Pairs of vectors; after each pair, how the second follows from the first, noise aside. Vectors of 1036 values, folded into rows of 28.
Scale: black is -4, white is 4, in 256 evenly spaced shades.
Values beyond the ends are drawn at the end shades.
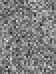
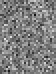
copied.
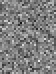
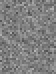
reversed, negated, shrunk.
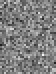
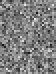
wrapped around.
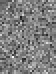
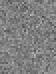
reversed, negated, shrunk.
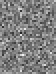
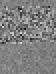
negated, partly zeroed.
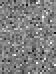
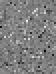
wrapped around, negated, partly zeroed.
